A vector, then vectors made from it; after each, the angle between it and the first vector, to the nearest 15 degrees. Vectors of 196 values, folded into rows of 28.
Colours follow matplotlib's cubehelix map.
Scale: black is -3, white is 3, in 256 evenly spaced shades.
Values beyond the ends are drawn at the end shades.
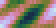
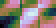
150 degrees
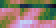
120 degrees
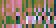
105 degrees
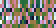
75 degrees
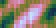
165 degrees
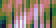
135 degrees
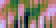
45 degrees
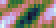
15 degrees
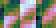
75 degrees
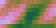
30 degrees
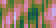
45 degrees
